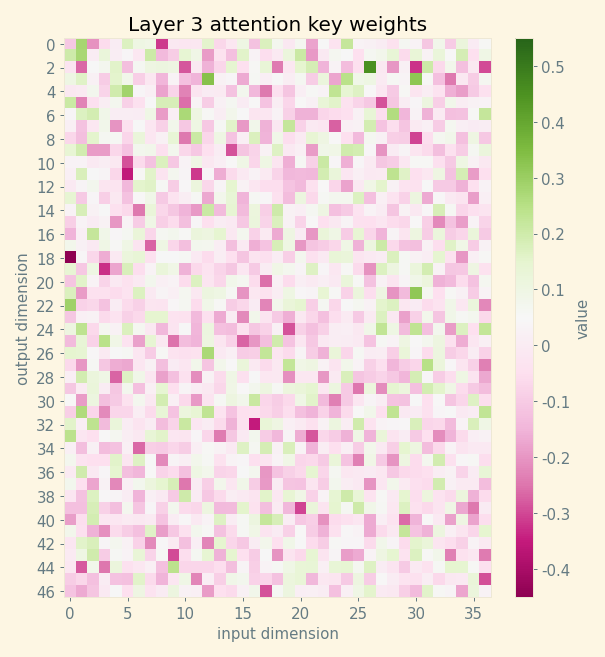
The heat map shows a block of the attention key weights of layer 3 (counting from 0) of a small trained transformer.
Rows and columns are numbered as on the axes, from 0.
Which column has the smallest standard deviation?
13
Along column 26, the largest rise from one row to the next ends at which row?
2
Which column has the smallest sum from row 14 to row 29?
15
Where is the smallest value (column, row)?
0, 18
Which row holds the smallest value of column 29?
40
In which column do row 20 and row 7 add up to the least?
17
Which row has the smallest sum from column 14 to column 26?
33
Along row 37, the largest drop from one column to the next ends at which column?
10
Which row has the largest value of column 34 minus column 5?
11
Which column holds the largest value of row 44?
9
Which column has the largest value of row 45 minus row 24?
19
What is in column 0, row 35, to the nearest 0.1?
0.1
